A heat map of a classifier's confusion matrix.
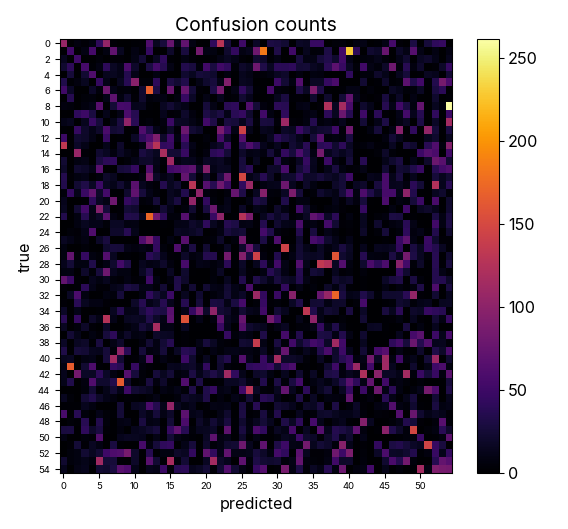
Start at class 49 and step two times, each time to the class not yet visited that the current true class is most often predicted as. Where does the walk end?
40
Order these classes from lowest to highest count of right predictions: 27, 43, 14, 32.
43, 32, 14, 27
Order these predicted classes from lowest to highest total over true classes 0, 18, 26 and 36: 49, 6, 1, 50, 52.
1, 50, 49, 6, 52
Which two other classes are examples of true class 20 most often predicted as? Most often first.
18, 7
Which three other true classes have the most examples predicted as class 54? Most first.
8, 10, 13
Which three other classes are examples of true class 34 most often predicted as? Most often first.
21, 19, 15
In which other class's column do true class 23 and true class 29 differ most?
6
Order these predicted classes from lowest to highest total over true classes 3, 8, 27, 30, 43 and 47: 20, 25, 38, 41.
41, 20, 25, 38
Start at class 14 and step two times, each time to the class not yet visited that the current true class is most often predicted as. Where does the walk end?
39
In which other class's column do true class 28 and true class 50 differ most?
36
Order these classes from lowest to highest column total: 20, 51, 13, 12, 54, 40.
51, 20, 13, 40, 12, 54
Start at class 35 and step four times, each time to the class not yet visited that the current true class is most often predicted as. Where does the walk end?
13
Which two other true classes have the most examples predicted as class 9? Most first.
10, 52
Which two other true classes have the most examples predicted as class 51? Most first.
11, 44
